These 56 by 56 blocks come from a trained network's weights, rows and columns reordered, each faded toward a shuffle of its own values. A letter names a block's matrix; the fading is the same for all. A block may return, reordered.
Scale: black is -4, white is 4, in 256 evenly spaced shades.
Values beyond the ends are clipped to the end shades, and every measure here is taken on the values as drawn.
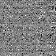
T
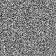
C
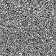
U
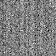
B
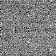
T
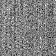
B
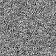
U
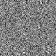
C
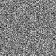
C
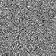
U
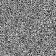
U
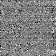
T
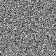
U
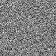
C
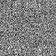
C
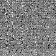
T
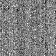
B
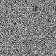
C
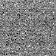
T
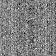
B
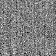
B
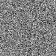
U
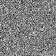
U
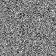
U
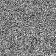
U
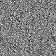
U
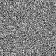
C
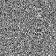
C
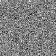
C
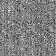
B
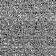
T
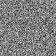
U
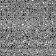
T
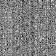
B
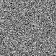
U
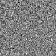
C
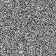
U
